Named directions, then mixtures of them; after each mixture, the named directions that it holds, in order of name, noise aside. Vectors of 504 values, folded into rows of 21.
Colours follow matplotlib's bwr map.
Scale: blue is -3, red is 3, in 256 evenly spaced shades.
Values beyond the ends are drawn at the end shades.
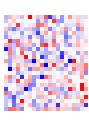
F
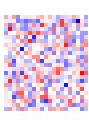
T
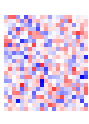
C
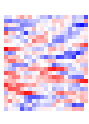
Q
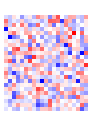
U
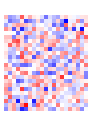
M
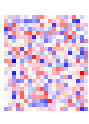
T, U.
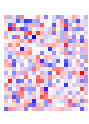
M, T.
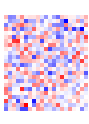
M.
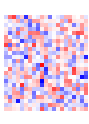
C.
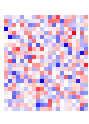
U.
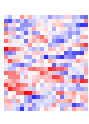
Q.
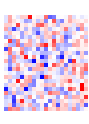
F.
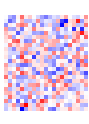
M, T.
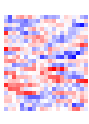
Q.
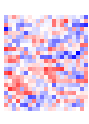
M, Q.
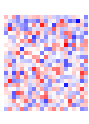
T.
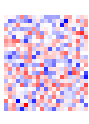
C, M.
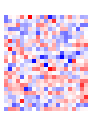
F, Q.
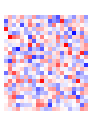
U.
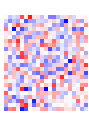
F, M.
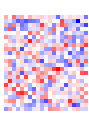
Q, T.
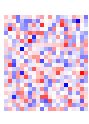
T.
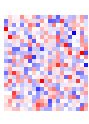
U.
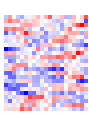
Q.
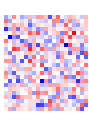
C, U.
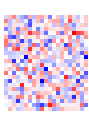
C, U.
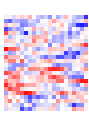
Q.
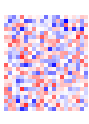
M.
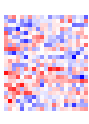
C, Q.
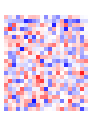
M, T.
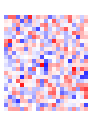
C, F.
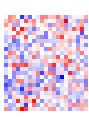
M, Q.
